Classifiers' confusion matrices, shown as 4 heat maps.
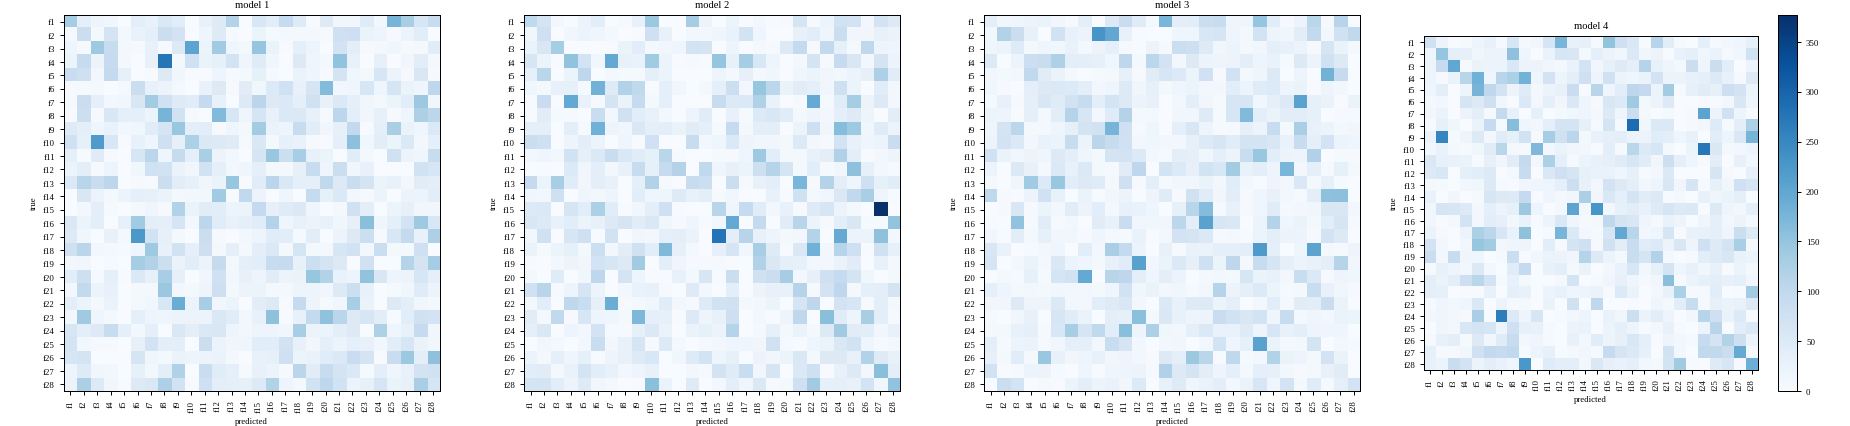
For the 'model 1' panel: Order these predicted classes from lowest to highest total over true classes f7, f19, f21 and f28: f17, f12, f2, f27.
f17, f12, f2, f27
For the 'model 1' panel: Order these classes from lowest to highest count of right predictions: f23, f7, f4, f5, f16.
f5, f23, f4, f16, f7
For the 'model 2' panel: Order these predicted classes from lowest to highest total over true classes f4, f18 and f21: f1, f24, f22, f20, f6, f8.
f20, f8, f6, f1, f22, f24
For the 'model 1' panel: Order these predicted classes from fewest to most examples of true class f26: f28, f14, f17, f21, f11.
f14, f11, f21, f17, f28
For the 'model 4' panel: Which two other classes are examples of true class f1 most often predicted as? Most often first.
f12, f16
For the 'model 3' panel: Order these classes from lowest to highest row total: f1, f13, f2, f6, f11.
f6, f13, f11, f1, f2
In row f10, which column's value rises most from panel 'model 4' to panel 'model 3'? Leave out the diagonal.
f9
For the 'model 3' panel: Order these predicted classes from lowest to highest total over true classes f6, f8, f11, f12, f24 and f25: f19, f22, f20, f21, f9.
f9, f22, f19, f20, f21
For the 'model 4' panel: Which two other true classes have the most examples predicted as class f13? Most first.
f15, f9
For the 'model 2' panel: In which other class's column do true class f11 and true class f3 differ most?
f18
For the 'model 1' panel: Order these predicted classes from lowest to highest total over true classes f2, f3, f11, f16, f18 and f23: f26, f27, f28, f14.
f14, f26, f28, f27
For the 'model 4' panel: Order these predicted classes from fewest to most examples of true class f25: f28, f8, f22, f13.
f22, f13, f28, f8
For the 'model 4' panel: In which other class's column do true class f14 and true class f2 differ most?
f8
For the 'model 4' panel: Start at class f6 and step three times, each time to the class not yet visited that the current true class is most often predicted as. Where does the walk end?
f21
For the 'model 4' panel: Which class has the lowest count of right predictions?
f20
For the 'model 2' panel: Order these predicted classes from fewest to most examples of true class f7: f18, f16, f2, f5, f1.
f1, f5, f16, f2, f18
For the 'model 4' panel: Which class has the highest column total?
f18
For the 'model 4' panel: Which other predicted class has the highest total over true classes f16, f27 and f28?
f9
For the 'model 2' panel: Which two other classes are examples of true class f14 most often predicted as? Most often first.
f26, f25
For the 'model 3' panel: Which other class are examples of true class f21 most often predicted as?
f18
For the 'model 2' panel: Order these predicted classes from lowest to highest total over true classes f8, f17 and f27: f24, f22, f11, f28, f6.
f11, f28, f6, f22, f24
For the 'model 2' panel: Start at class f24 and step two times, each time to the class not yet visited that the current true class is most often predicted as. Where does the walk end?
f28
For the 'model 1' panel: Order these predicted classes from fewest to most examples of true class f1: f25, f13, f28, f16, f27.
f16, f27, f28, f13, f25
